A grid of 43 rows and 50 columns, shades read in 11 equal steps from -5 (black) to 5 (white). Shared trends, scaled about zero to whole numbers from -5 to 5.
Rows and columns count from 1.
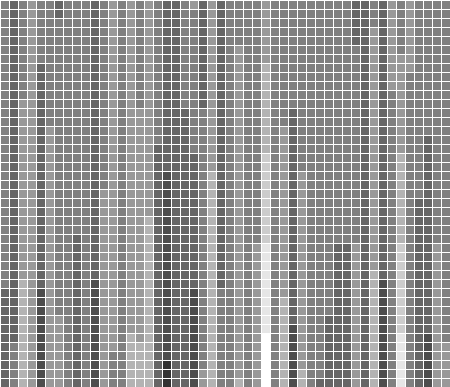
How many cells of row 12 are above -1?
41
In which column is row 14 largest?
30
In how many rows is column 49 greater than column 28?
16
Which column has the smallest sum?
19
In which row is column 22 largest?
1
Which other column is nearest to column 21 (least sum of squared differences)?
18
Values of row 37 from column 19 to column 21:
-2 -1 -1
